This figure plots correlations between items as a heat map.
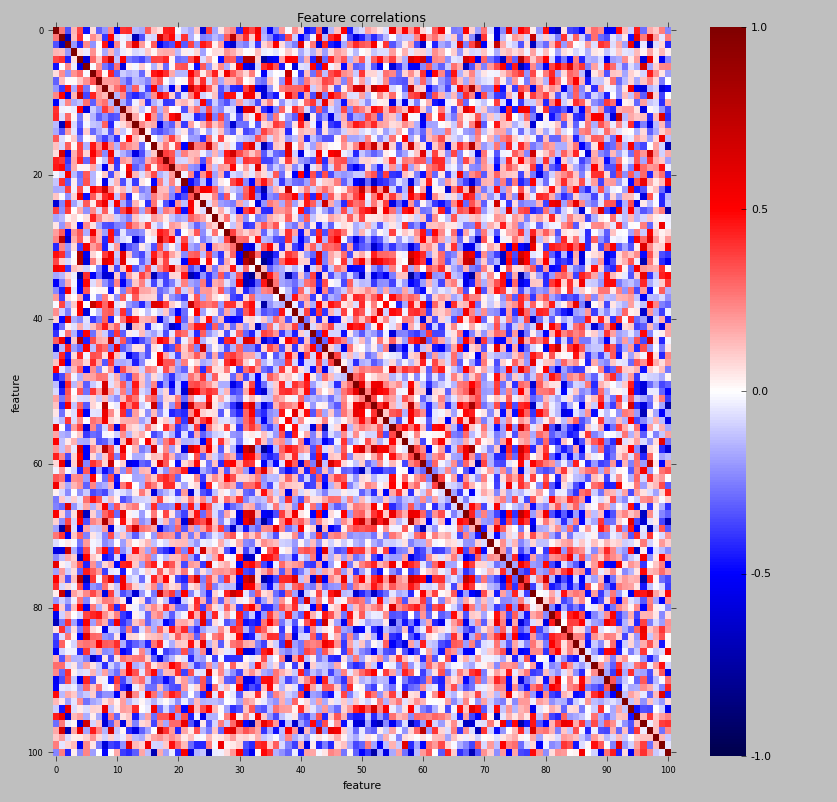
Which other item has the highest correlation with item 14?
34
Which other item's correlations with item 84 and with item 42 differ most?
6
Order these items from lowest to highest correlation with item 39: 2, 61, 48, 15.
61, 2, 15, 48
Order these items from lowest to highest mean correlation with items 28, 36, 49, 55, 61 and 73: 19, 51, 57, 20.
20, 19, 51, 57
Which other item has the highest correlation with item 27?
99
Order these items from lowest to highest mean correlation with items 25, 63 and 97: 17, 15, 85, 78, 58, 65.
85, 65, 78, 15, 17, 58
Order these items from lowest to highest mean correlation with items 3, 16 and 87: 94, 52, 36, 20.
36, 20, 94, 52
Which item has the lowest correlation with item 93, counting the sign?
84
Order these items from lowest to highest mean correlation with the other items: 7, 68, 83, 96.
96, 83, 7, 68
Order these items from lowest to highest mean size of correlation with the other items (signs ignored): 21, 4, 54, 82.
54, 21, 82, 4
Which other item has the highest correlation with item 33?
19
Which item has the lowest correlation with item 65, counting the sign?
87
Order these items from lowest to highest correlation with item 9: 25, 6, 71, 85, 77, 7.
71, 25, 77, 7, 85, 6
